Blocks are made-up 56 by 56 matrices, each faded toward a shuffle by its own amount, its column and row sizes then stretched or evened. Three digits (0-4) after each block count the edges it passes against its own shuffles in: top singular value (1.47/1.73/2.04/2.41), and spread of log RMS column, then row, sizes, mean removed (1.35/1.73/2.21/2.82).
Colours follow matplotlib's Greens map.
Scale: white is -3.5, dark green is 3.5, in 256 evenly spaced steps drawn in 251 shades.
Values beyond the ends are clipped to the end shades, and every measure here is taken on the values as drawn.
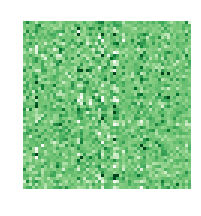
2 3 0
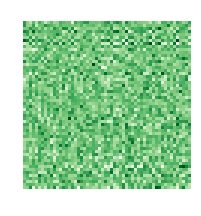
3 0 3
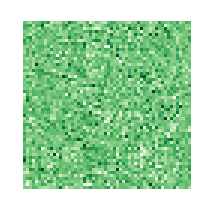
1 1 0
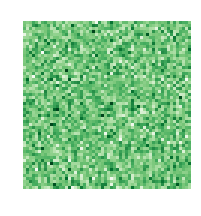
2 1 0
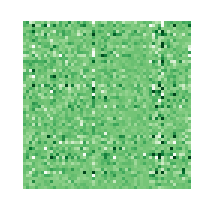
1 3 3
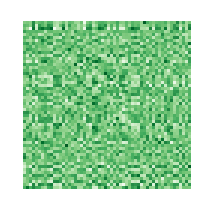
4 0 3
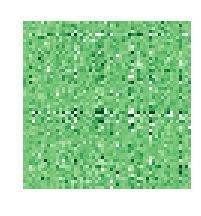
3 3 2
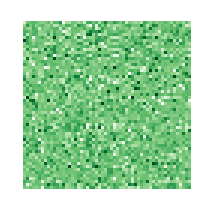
1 0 1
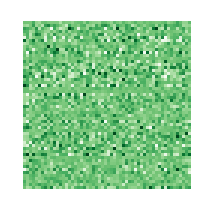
1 0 4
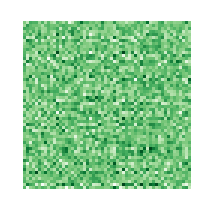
3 1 3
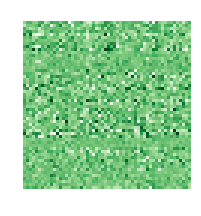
0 0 4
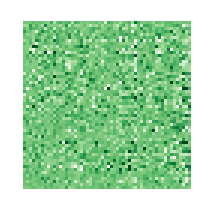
2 2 2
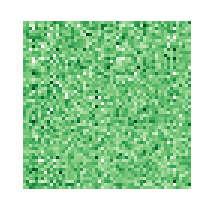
1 2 1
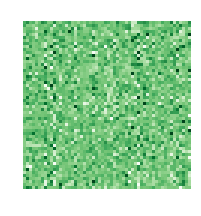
2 3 0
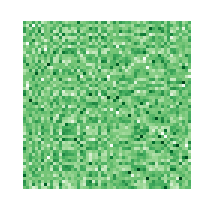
4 0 0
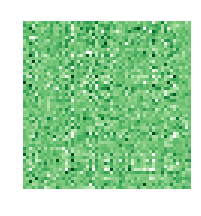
3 3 2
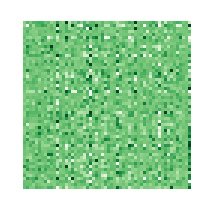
2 4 2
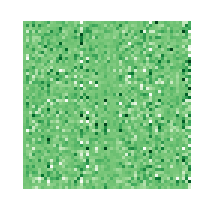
0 4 1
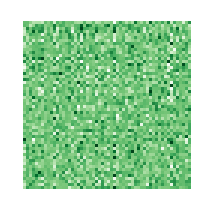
3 3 0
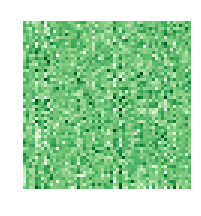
3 3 0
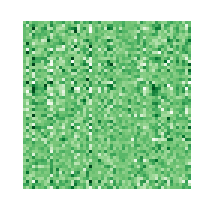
3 4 2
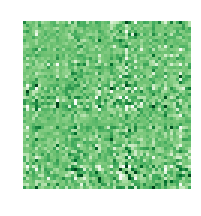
0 4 3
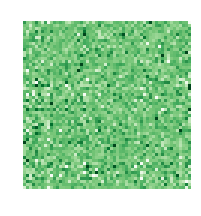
0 2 1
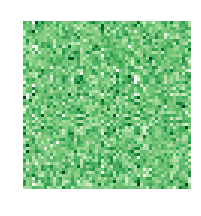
2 2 0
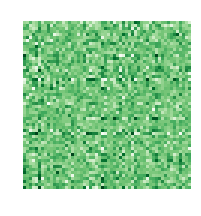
3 3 3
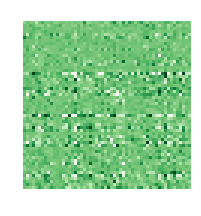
3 2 4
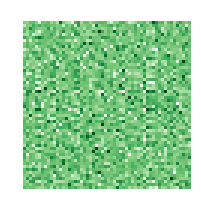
3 0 0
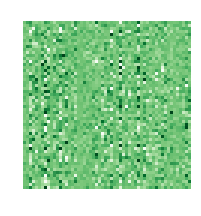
2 4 0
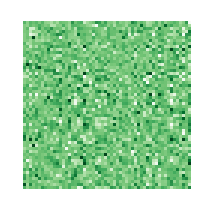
3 2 1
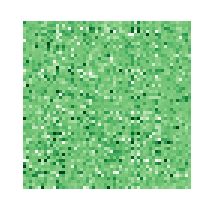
1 2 2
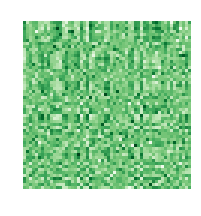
4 2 1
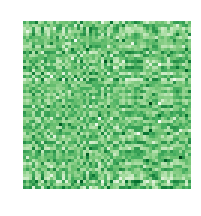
4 0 3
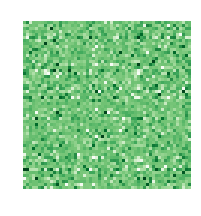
2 0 2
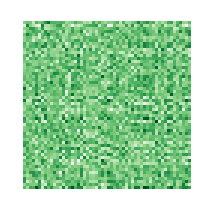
3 2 2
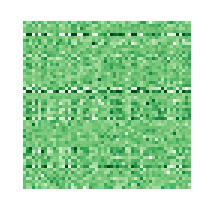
4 0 4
